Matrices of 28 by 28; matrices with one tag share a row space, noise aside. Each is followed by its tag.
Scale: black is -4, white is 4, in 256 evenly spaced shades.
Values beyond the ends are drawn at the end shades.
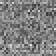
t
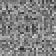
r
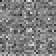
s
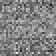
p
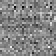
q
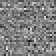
t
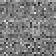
t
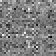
s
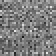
q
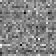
s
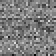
q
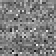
p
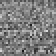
q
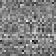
r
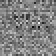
p
